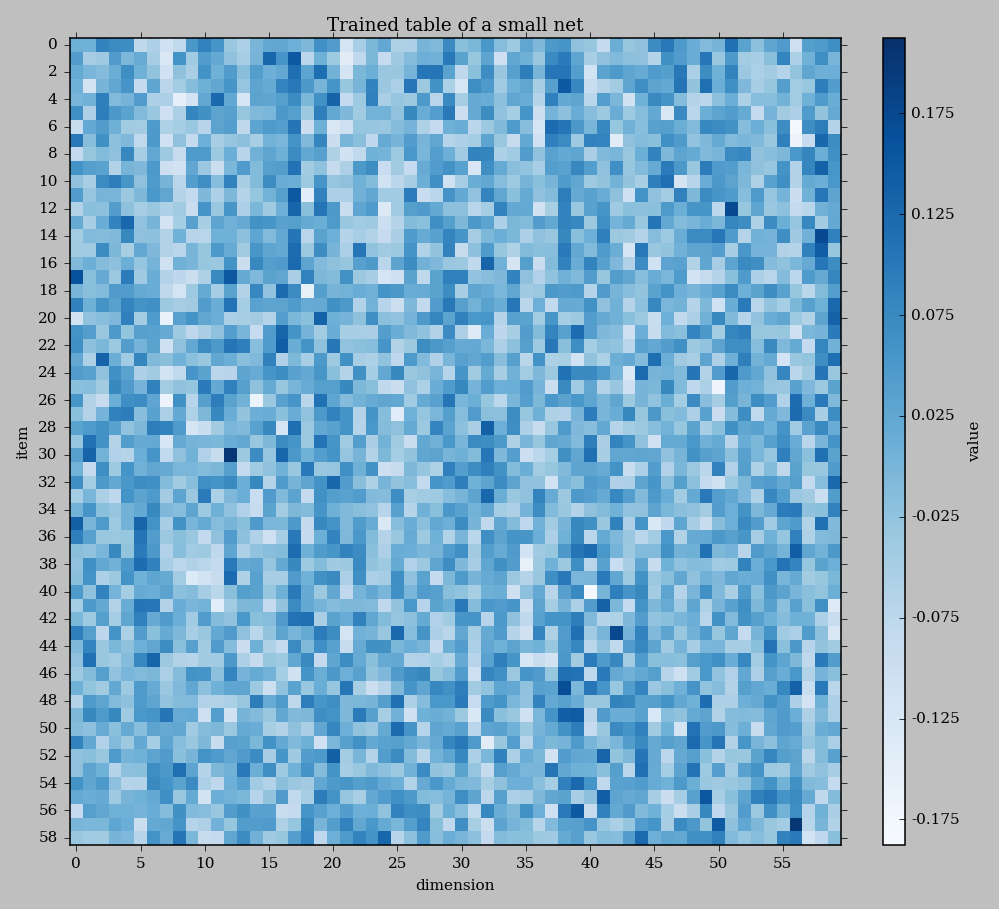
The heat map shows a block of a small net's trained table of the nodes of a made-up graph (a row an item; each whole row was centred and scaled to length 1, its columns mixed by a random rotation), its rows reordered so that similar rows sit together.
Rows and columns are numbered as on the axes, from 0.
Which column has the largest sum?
38
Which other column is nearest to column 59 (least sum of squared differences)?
4
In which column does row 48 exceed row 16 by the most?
36
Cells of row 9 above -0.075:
53
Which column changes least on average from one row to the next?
6
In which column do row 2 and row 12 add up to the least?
21
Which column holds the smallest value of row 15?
43
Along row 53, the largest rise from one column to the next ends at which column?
44
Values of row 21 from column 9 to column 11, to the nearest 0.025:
-0.075 -0.05 -0.025
